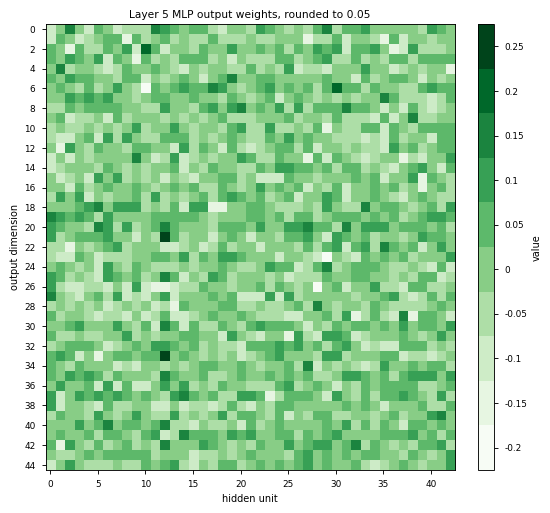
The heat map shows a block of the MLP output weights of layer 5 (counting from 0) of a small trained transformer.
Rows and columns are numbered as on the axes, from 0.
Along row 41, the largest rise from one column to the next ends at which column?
14
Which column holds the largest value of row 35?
12
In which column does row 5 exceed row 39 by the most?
19
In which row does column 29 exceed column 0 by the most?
0
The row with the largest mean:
20
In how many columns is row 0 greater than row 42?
15
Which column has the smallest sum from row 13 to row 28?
2
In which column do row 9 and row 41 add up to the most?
38
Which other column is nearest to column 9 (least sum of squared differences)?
21
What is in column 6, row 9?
-0.1
